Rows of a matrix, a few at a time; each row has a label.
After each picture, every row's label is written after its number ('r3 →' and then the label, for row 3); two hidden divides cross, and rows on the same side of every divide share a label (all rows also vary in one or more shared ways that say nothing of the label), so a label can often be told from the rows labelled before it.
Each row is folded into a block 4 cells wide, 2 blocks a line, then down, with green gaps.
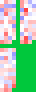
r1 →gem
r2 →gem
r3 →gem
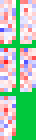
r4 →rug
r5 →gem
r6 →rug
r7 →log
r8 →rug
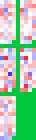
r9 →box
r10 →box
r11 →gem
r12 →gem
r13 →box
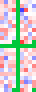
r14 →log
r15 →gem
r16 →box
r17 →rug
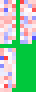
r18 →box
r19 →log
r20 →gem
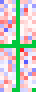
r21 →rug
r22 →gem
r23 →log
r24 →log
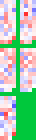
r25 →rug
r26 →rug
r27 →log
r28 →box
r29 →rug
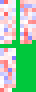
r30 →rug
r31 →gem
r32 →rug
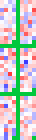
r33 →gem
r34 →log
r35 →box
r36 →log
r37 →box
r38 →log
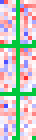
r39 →rug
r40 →box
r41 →log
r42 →log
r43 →box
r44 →rug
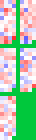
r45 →gem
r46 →box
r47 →log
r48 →rug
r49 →box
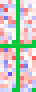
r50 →gem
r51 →gem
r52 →log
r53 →log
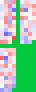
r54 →rug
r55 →box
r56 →box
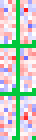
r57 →box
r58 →gem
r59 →log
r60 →box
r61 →log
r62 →rug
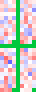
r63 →log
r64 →rug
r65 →gem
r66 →log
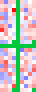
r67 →log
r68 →box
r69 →rug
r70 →rug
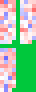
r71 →log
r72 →log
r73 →box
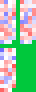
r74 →log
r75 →log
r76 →rug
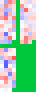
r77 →box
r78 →gem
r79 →log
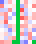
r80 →rug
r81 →box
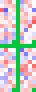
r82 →box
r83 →rug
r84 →rug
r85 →rug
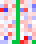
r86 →box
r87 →gem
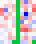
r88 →box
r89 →log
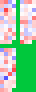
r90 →gem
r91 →rug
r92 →rug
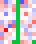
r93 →log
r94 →rug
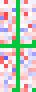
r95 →rug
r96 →rug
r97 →box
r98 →gem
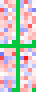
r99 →box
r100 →rug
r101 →box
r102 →gem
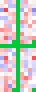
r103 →gem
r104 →rug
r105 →gem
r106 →log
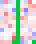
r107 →rug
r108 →box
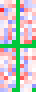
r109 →box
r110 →gem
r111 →log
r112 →log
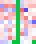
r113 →box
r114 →box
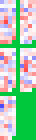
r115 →rug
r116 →box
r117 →gem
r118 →rug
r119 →gem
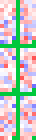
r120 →log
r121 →gem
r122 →rug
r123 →log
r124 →rug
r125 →rug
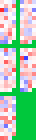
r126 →box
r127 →rug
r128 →rug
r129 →box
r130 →rug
